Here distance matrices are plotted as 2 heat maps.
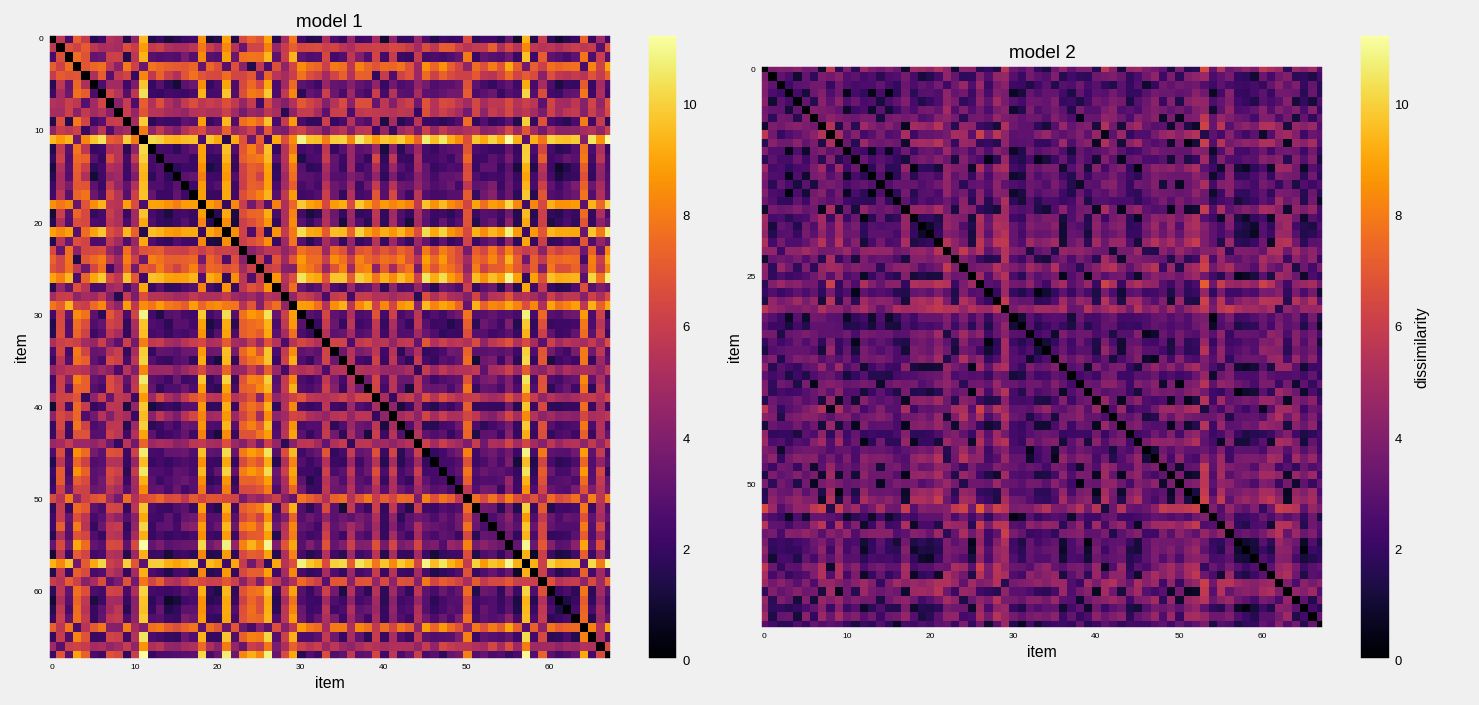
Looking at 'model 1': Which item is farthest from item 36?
11
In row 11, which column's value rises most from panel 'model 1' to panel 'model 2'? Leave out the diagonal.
21
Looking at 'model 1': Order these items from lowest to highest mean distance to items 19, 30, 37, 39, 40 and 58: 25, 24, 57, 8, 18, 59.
8, 59, 25, 24, 18, 57
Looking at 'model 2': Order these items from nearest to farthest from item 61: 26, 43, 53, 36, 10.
36, 10, 53, 43, 26
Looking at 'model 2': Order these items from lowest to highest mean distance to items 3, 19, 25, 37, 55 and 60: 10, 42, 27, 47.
10, 27, 42, 47
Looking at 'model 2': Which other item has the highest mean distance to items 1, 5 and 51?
53
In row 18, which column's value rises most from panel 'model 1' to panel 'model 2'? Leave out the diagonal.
26
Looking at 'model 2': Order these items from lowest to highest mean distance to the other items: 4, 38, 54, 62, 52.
54, 4, 38, 52, 62
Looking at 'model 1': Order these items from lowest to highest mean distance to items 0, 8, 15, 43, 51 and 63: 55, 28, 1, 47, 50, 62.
62, 47, 55, 28, 1, 50
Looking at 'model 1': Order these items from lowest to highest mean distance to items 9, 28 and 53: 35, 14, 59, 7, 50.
14, 35, 7, 59, 50
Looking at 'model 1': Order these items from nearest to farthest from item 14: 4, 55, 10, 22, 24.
22, 55, 10, 4, 24
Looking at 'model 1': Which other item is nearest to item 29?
50
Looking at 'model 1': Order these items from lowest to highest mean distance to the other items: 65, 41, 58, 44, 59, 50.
58, 65, 44, 41, 59, 50
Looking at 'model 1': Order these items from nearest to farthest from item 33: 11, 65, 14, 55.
14, 65, 55, 11
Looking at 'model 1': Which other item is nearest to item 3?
24
